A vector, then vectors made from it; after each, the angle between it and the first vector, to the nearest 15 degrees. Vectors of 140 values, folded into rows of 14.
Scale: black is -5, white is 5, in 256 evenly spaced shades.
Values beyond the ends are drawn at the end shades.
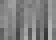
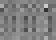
120 degrees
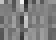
90 degrees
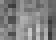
135 degrees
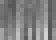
165 degrees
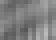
120 degrees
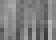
15 degrees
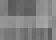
105 degrees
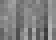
15 degrees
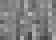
60 degrees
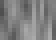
75 degrees
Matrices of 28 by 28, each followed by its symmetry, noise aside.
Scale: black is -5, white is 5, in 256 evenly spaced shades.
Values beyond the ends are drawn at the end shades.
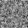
antisymmetric.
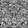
mirrored left to right.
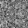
mirrored top to bottom.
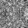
mirrored top to bottom.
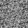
same after a half turn.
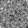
symmetric.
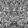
mirrored left to right.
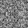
mirrored top to bottom.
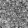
symmetric across the other diagonal.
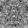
mirrored left to right.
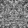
mirrored left to right.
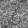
same after a half turn.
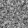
antisymmetric.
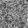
symmetric across the other diagonal.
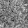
antisymmetric.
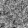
symmetric across the other diagonal.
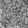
symmetric across the other diagonal.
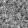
antisymmetric.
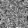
antisymmetric.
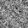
symmetric across the other diagonal.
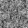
same after a half turn.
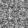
mirrored top to bottom.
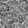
no symmetry.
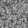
no symmetry.
